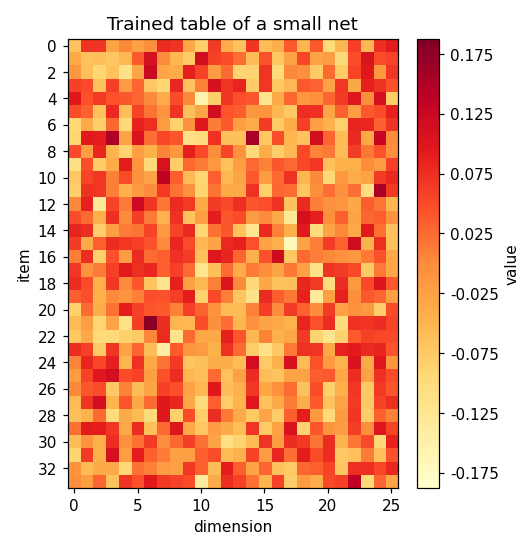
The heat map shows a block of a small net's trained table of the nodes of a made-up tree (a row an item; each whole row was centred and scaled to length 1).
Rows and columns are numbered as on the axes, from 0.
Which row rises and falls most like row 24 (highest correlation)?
29
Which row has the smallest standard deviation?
20
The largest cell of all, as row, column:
21, 6
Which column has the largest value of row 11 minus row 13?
17
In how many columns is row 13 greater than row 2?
16
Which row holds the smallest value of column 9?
7
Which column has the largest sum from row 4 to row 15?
24
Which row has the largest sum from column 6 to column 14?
12
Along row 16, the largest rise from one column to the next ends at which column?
11
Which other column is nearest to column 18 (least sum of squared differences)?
23
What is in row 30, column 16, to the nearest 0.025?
-0.025
